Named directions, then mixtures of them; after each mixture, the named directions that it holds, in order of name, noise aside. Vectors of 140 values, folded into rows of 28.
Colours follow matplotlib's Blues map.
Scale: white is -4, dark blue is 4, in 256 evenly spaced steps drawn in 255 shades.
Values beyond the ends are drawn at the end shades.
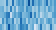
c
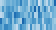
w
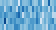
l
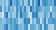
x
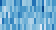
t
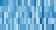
l, t, x.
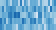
l, w, x.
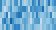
l, t, x.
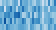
l, w.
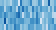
l.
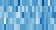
l.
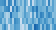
c.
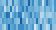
c, l.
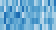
c, l, w.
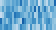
w.
